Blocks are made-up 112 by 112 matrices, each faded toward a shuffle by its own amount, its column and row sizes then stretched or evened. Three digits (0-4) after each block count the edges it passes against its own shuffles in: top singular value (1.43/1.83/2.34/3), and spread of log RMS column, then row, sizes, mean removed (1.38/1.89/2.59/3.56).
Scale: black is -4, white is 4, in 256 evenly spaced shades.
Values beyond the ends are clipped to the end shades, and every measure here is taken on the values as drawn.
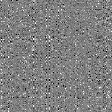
3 3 1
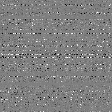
2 1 4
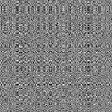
4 3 3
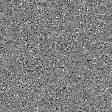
1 0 0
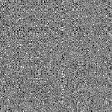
3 2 1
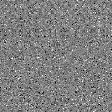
2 1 1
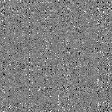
2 3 2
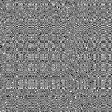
4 1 3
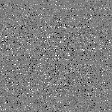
1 2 3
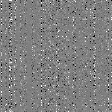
1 4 1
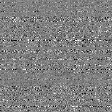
0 2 4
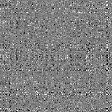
3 2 3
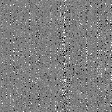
2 4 1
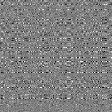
4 1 4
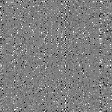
3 3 1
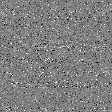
0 0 2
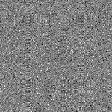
3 1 0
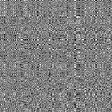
4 3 3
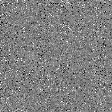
0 2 1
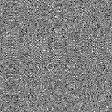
3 1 0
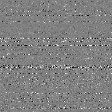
1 0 4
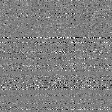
2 1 4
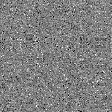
2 1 0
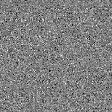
1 0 2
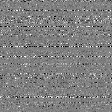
3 0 4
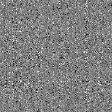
2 3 2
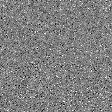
1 0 1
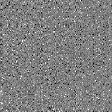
3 2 1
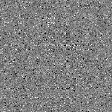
2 1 2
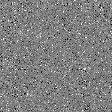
1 1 1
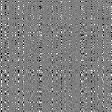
4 4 3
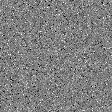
0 0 0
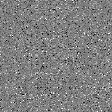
2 1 1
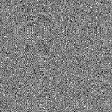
3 2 0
